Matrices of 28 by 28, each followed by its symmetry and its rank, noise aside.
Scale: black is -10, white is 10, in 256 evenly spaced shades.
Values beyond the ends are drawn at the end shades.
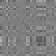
symmetric, rank one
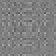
no symmetry, rank two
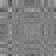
symmetric, rank one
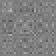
symmetric, rank two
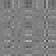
no symmetry, rank one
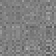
no symmetry, rank two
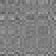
no symmetry, rank two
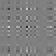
symmetric, rank one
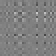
no symmetry, rank one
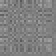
no symmetry, rank two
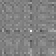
symmetric, rank two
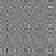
antisymmetric, rank two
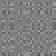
antisymmetric, rank two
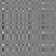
no symmetry, rank one
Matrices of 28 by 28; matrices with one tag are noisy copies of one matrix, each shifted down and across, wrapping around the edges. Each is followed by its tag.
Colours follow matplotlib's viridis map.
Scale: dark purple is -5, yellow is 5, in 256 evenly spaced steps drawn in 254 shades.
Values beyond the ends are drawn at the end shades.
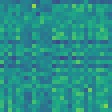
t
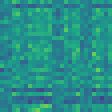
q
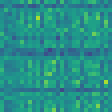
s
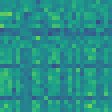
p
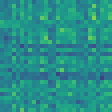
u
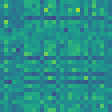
t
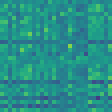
t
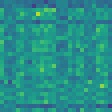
q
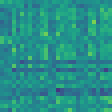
u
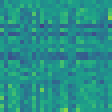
u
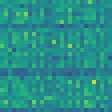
s
